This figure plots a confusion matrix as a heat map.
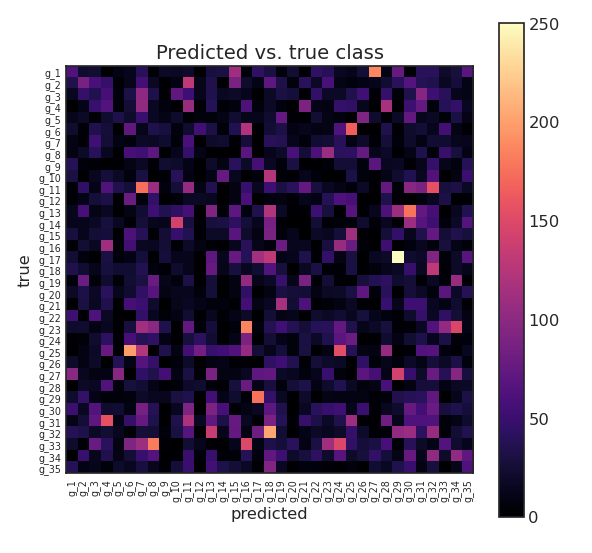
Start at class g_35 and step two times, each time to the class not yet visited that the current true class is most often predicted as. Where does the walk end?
g_32
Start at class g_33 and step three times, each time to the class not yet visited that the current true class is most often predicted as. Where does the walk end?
g_16
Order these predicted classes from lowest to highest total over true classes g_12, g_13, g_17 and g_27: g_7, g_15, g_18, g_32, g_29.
g_7, g_15, g_32, g_18, g_29
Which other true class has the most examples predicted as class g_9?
g_27
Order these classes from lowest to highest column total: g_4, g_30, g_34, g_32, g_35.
g_35, g_34, g_4, g_30, g_32
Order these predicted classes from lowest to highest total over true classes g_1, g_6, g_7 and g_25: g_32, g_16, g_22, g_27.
g_22, g_32, g_27, g_16
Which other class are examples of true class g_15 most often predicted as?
g_25
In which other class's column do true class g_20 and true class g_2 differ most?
g_11
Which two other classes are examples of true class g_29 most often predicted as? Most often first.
g_17, g_32
